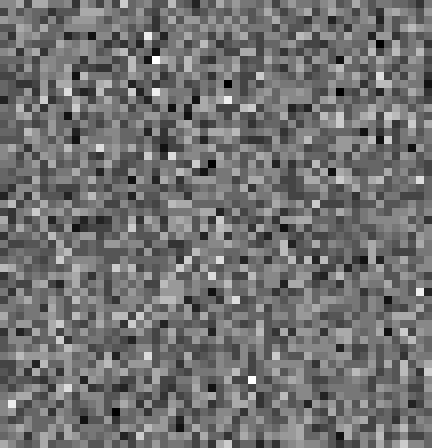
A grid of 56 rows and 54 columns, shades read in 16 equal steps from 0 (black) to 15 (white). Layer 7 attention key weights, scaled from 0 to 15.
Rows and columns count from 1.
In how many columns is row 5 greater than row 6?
28
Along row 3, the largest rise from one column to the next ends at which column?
49
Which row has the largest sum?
40
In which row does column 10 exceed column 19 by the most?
13
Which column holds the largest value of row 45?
19
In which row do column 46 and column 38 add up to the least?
33
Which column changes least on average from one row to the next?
34
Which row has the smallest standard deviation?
24
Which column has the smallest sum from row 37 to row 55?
27
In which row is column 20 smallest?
7
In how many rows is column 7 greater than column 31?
24
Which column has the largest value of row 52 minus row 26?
42
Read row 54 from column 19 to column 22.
11 9 9 5
